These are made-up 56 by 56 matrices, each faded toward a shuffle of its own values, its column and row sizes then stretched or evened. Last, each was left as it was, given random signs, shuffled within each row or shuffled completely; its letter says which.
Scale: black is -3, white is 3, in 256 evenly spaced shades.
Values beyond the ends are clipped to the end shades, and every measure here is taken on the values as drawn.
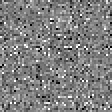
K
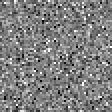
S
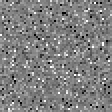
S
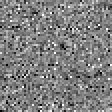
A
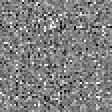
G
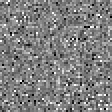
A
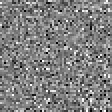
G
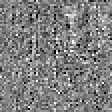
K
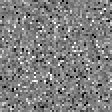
S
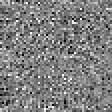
K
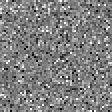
S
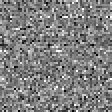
A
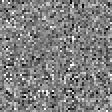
G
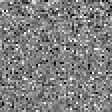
A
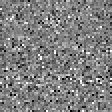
A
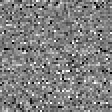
A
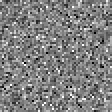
S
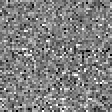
A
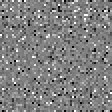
K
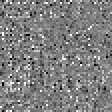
K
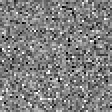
S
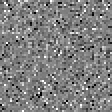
S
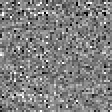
G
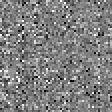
G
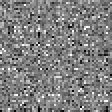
K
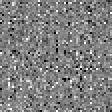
K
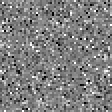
S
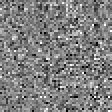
K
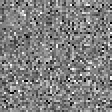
K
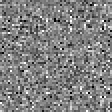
G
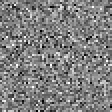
A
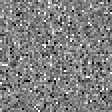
S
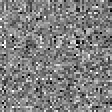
K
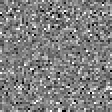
A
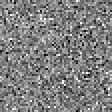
S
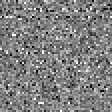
A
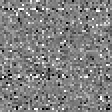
G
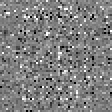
G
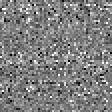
A
